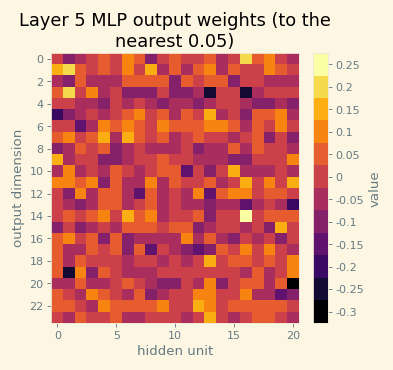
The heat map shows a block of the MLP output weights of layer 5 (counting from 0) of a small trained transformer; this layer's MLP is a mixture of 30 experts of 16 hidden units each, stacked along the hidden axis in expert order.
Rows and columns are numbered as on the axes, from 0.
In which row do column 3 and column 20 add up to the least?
20
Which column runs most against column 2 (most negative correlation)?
7
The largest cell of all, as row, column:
14, 16
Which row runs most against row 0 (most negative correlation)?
3
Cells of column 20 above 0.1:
1
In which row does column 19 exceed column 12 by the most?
15
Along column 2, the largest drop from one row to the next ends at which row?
13
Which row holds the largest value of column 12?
22
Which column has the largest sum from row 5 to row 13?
19
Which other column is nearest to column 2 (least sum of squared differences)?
17
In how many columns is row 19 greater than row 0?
5
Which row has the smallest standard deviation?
4
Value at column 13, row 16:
0.05
